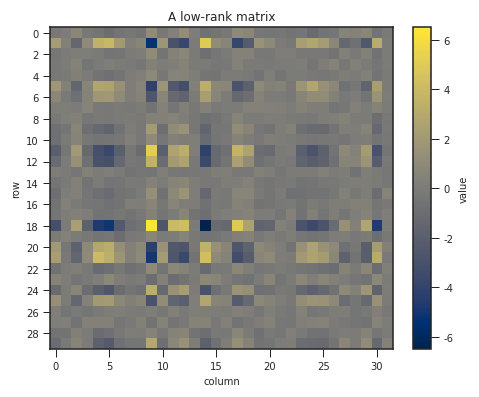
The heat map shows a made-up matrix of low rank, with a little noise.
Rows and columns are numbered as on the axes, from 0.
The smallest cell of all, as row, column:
18, 14
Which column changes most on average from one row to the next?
9
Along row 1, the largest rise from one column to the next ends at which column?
10
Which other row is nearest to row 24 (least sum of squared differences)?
12
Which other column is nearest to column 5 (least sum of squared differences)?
4
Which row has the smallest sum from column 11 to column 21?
21
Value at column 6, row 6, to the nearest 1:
1
